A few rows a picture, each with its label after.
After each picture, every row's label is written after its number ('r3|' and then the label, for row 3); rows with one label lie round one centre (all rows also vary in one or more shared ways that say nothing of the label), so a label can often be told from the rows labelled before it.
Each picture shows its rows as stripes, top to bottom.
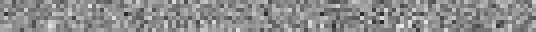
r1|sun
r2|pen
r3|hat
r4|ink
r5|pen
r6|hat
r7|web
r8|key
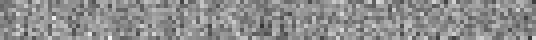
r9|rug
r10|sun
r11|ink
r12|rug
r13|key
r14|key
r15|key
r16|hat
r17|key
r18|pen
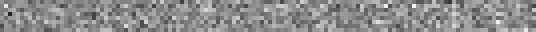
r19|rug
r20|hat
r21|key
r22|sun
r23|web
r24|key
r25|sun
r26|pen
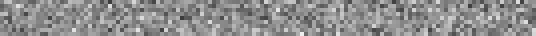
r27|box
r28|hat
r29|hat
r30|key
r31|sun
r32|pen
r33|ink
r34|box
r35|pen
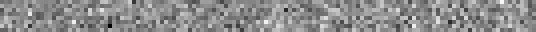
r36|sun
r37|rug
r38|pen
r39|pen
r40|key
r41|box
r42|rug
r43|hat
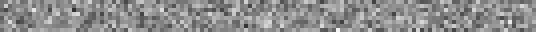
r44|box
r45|pen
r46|ink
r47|ink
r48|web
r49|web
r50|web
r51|box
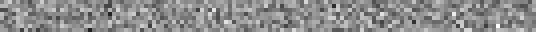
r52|box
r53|box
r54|key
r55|rug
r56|rug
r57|sun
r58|key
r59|sun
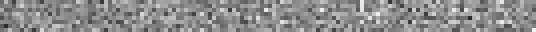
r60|sun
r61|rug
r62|key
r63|web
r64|rug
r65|sun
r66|ink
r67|hat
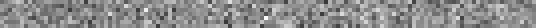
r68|web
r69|sun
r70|key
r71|pen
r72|box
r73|rug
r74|key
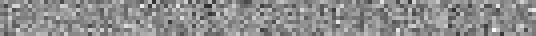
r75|hat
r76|key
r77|ink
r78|box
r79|ink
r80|hat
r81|rug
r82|key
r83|rug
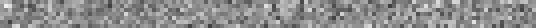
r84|box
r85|box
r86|web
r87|rug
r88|key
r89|hat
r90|web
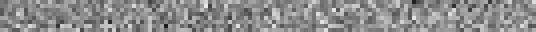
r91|web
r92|key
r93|hat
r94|box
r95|box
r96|web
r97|pen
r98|pen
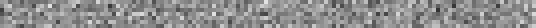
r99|pen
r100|web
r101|web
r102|key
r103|pen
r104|pen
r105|box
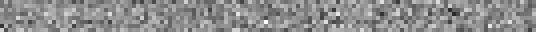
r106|hat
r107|sun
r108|rug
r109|pen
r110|rug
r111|rug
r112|hat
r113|rug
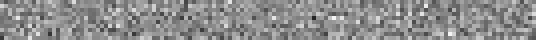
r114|sun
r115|key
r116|rug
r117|web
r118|web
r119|web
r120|hat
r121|ink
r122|box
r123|pen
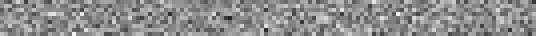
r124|ink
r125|box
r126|hat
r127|key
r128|pen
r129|box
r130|box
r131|hat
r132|rug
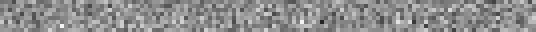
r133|pen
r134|ink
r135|hat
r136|web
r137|sun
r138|ink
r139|key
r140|pen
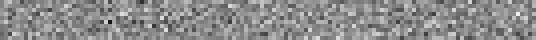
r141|web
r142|hat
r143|rug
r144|hat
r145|pen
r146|box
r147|hat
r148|web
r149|web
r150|box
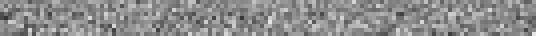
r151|hat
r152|rug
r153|sun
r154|pen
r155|ink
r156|web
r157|box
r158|key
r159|pen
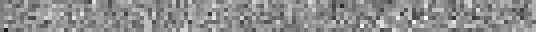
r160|sun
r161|key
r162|box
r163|key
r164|key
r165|hat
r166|pen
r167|ink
